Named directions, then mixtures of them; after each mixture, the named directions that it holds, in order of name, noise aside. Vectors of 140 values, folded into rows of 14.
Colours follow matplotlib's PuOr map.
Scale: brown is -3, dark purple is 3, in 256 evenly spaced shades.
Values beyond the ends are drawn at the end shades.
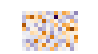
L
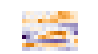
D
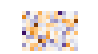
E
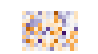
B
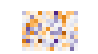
B.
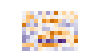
B, D, L.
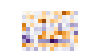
D, L.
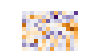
D, L.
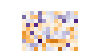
B, D, E.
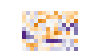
D, E.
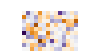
E.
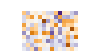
E, L.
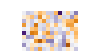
E, L.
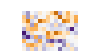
D, E.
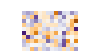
B, E, L.
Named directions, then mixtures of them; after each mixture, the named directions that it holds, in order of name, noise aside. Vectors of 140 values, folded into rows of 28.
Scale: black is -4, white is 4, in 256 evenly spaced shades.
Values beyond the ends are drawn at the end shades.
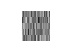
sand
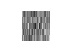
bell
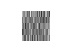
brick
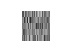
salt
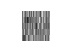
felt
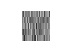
brick, salt, sand.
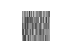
brick, felt.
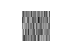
sand.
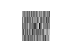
bell, brick, felt.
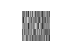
bell, felt.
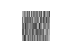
bell, brick, felt.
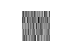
salt, sand.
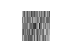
bell, brick.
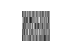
salt, sand.
